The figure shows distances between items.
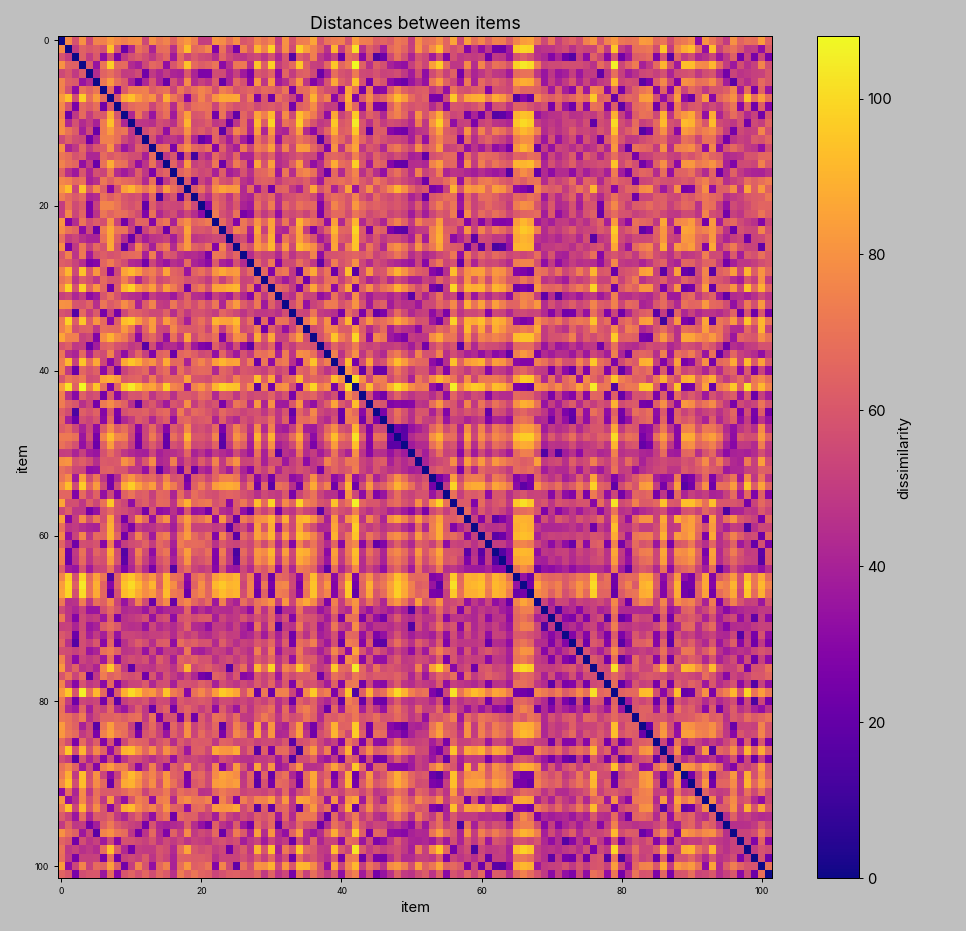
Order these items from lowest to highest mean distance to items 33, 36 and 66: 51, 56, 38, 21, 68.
51, 21, 38, 68, 56
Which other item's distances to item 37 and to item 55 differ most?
12
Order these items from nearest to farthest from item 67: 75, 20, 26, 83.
26, 75, 20, 83
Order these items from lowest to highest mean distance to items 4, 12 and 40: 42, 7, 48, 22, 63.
63, 22, 48, 7, 42
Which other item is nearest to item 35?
29
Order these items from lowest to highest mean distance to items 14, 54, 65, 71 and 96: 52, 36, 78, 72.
52, 72, 78, 36
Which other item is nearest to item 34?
86
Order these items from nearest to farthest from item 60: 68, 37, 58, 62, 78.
62, 58, 68, 78, 37
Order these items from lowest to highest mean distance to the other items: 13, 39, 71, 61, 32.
71, 61, 13, 32, 39
